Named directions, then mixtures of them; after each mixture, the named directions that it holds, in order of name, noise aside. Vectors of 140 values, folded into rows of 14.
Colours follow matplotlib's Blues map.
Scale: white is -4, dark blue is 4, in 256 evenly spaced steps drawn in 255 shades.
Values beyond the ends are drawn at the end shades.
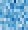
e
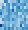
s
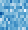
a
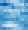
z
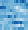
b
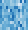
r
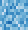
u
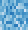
u.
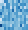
s.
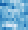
z.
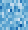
e, r.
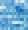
b.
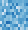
u.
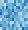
e, r, s.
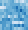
b.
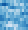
z.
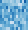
r.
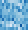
r, s, z.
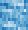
a, r, z.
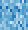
r.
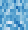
r, u.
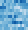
b.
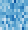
e.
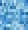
u, z.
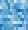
b, e, s.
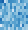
s.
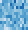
e, u.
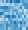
a, b, z.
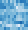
b, u, z.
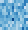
e, s, z.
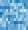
a, b.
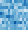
a, b, e.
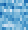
a, e, z.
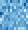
a, s.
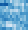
z.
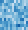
b, e, s.
